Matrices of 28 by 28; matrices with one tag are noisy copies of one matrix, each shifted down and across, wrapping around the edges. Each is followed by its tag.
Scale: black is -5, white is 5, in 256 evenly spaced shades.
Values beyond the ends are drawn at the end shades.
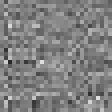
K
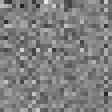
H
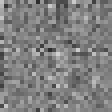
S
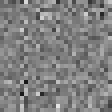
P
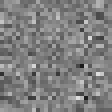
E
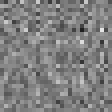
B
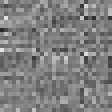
K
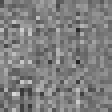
S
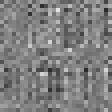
S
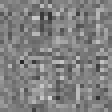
S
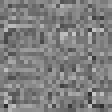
K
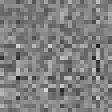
P
